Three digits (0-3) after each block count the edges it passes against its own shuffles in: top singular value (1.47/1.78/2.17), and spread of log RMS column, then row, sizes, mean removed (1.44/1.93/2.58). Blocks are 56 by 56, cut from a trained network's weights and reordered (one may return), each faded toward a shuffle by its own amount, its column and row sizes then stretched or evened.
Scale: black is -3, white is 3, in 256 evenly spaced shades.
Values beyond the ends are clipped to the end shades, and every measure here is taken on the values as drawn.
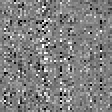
1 3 0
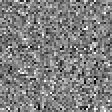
0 1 1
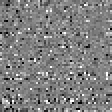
1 1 3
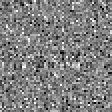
1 0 0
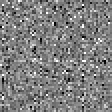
0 2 0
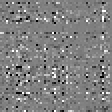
1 3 3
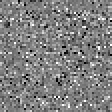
0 0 1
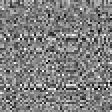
3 0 2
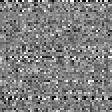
2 0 3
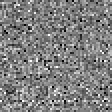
1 0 1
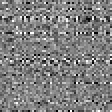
3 0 3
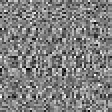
3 1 2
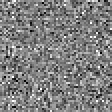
0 1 0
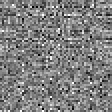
2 1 1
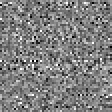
0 0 2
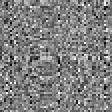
2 2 0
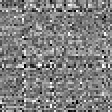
3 2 2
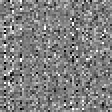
1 3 0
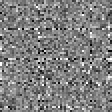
2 1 2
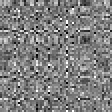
3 3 1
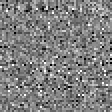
0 0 1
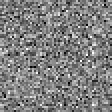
2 0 1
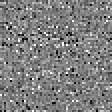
0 0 2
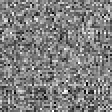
2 0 1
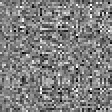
2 2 1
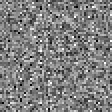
2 1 0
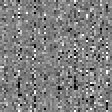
0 3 0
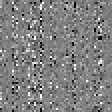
0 3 1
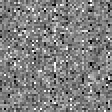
1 2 0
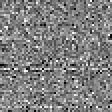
1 1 1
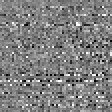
1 0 3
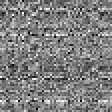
3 0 2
